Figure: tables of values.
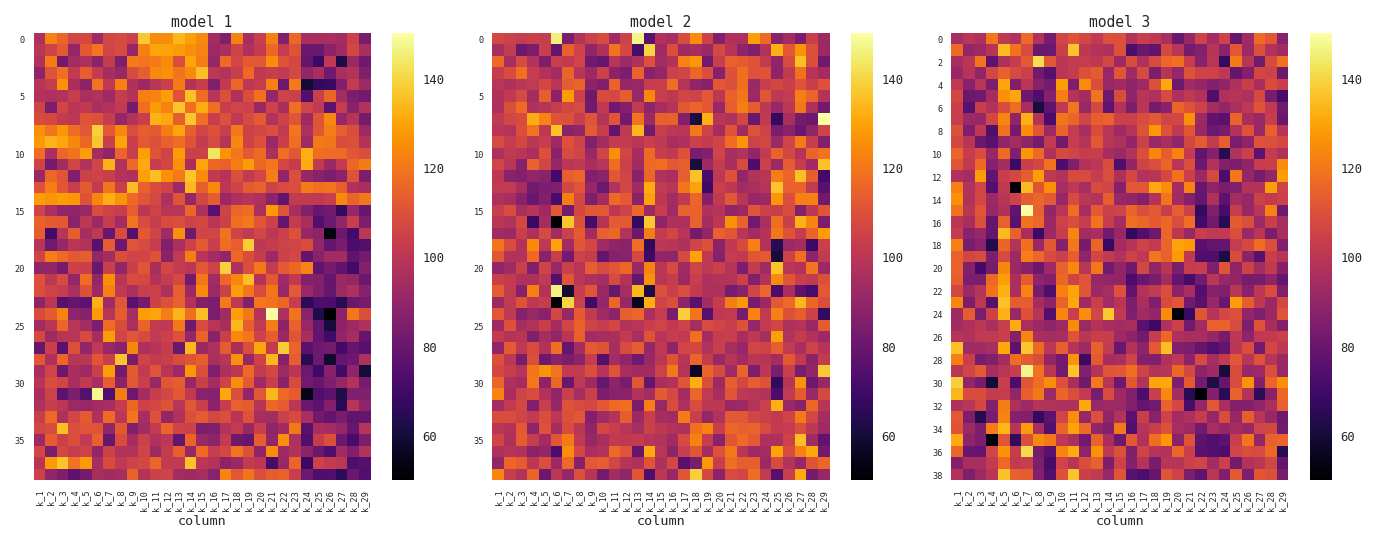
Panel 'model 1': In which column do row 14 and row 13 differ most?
k_14
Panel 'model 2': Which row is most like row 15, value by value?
27
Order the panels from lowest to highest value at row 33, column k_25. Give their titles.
model 1, model 3, model 2
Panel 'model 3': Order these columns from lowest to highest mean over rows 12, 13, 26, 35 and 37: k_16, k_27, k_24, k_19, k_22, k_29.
k_24, k_22, k_27, k_16, k_29, k_19
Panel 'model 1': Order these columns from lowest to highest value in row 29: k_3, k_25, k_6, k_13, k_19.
k_25, k_3, k_13, k_6, k_19
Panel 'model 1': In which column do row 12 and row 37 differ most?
k_21
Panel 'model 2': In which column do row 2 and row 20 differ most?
k_25
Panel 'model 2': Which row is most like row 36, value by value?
14
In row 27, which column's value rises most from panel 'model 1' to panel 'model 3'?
k_1
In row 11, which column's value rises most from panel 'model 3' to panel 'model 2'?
k_15
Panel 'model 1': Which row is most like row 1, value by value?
12
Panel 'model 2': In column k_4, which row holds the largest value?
7
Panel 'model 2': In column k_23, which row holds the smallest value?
11
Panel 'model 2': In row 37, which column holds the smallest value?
k_17
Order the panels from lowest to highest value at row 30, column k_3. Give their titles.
model 3, model 2, model 1
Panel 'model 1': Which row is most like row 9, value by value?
8
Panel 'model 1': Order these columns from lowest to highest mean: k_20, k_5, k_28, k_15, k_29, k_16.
k_29, k_28, k_16, k_5, k_20, k_15
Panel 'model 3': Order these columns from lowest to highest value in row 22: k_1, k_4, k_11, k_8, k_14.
k_8, k_14, k_1, k_4, k_11
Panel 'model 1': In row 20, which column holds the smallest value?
k_28
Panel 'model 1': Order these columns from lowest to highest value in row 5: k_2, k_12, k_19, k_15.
k_2, k_19, k_15, k_12
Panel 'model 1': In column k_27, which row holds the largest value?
14
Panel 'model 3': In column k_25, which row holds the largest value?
23
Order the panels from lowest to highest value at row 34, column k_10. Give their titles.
model 1, model 2, model 3
